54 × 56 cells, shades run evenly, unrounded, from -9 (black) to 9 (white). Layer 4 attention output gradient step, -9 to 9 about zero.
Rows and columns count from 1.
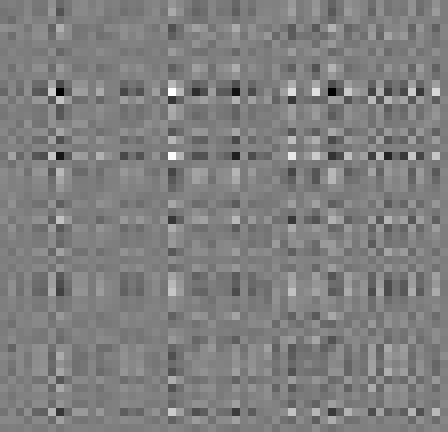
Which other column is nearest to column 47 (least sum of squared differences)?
32
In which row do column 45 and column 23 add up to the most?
12
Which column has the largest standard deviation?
22
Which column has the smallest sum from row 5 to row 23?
8
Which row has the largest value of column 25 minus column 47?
31
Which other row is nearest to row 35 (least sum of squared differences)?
2
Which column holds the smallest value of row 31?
47
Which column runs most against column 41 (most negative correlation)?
34
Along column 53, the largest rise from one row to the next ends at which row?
13
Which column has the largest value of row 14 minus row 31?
40
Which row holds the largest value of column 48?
20
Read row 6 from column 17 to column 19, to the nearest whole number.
0 0 0
